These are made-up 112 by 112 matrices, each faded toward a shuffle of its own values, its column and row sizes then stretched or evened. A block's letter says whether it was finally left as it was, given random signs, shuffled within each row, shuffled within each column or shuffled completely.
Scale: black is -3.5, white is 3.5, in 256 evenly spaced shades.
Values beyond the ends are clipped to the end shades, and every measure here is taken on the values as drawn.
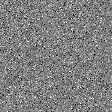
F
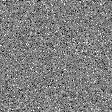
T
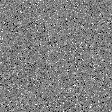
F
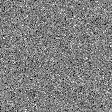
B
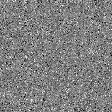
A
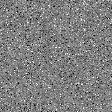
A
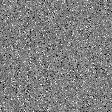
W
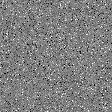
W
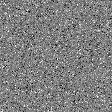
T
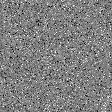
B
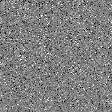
A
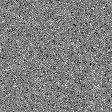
B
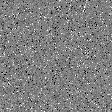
W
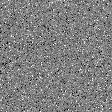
B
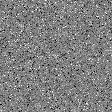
B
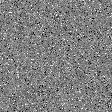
B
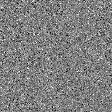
F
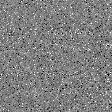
A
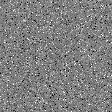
W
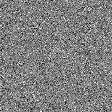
A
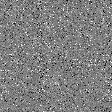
F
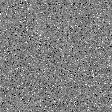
T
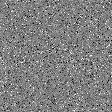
T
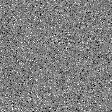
F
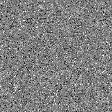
A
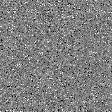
A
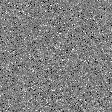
B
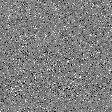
T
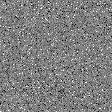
F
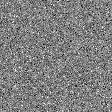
B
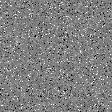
F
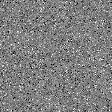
F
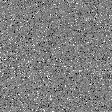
T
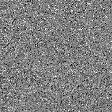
A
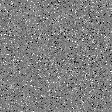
F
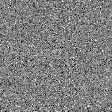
A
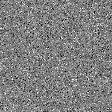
F
